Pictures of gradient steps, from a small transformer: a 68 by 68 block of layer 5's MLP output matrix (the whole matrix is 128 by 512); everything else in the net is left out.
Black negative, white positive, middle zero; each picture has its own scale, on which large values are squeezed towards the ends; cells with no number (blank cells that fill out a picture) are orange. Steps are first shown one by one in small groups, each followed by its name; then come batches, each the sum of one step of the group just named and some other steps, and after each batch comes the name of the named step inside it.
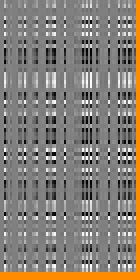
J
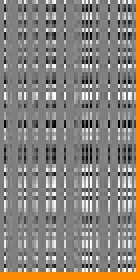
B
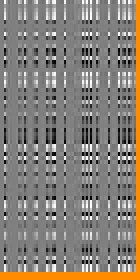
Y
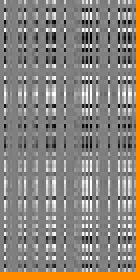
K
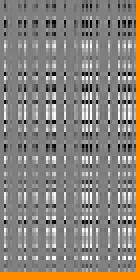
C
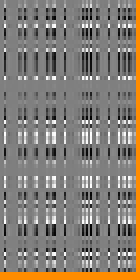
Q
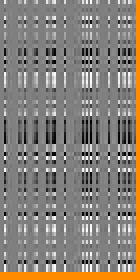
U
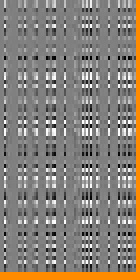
Q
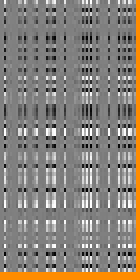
K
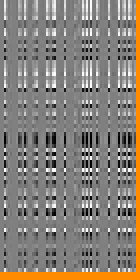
Y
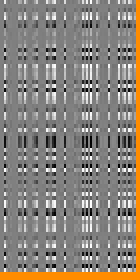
B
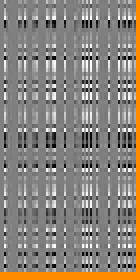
C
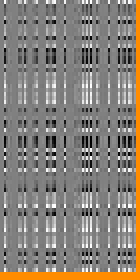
U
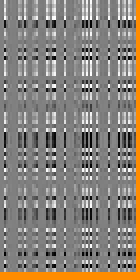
Y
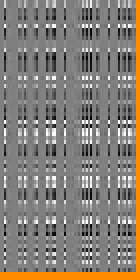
Q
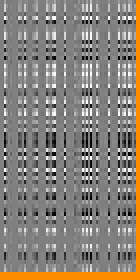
J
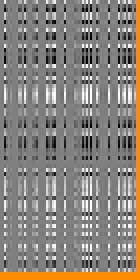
K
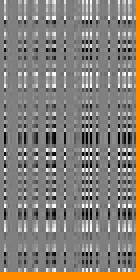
U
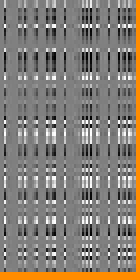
Q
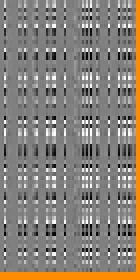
Q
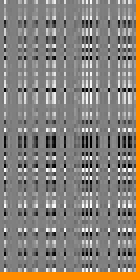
C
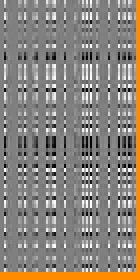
U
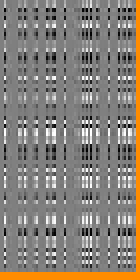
Q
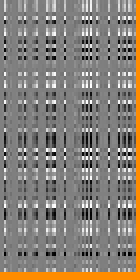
J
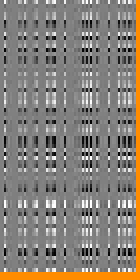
Y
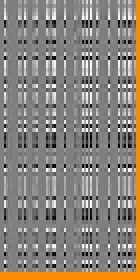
K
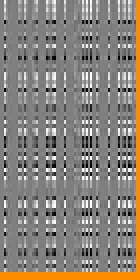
Y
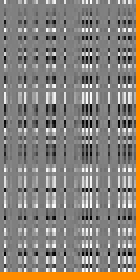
B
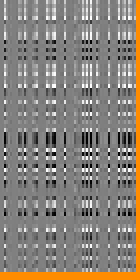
J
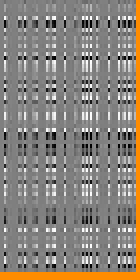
C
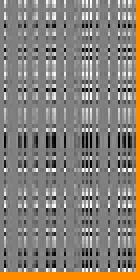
Y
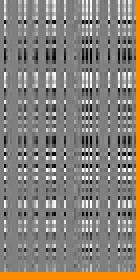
U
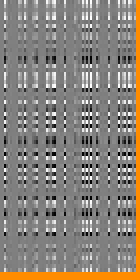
U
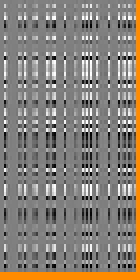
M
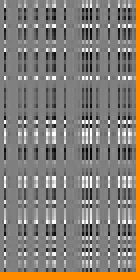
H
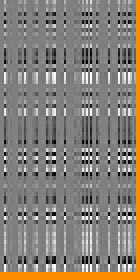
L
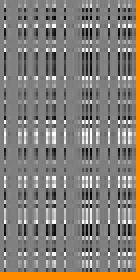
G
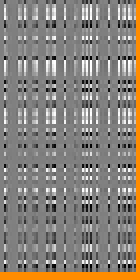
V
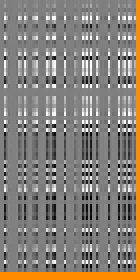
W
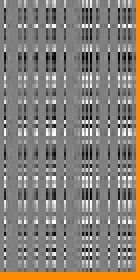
H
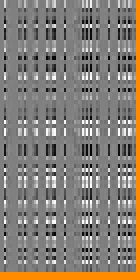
H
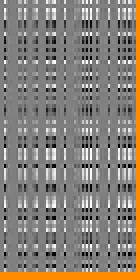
V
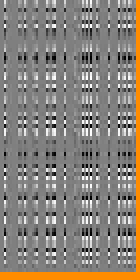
M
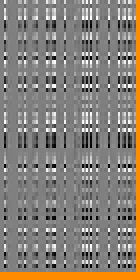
W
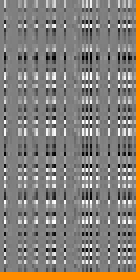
H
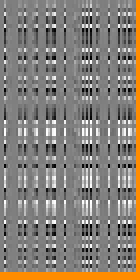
G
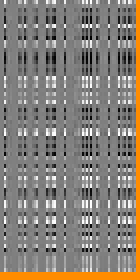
G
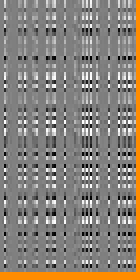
M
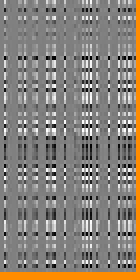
M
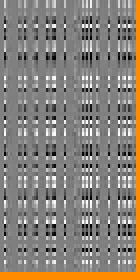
G
